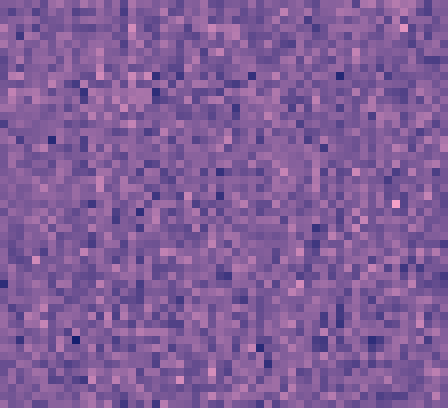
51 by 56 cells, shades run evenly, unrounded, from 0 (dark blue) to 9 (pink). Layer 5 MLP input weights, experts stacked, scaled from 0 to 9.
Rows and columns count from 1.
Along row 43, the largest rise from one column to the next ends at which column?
11
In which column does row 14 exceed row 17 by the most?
16
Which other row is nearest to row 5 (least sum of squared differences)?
30
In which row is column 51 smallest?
34
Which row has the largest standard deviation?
10
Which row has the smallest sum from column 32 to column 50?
43
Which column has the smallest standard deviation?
4
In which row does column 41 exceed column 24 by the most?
45
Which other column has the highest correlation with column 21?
51
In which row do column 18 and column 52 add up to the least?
33
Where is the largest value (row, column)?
26, 50
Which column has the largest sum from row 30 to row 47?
37
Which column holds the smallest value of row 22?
28
